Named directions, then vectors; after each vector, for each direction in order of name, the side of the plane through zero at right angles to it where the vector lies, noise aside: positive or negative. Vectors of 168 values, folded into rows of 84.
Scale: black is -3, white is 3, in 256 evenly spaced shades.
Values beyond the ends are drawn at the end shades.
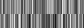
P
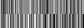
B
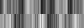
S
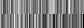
positive, positive, negative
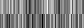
negative, positive, negative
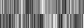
negative, negative, negative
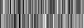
negative, negative, positive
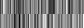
negative, negative, positive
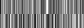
negative, positive, positive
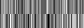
negative, positive, positive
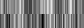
negative, positive, negative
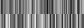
positive, negative, positive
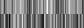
negative, positive, negative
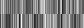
negative, negative, negative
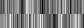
positive, positive, positive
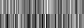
negative, positive, negative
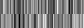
negative, negative, positive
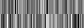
positive, negative, negative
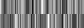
positive, negative, negative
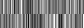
negative, negative, negative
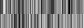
negative, negative, positive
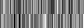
negative, negative, positive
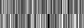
negative, positive, positive
